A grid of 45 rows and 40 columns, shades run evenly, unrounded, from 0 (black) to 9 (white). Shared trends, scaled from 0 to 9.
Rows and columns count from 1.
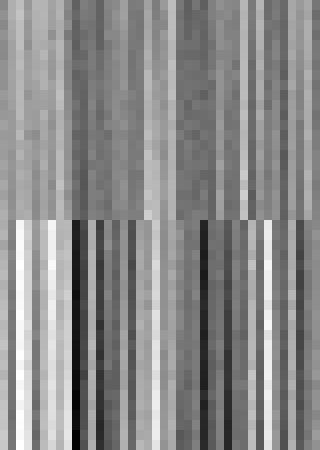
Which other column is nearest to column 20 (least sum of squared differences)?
4
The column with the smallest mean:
10
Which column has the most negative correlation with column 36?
35
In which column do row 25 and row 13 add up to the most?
3
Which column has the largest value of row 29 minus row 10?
34
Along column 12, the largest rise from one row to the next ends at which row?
23
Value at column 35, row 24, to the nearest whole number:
4
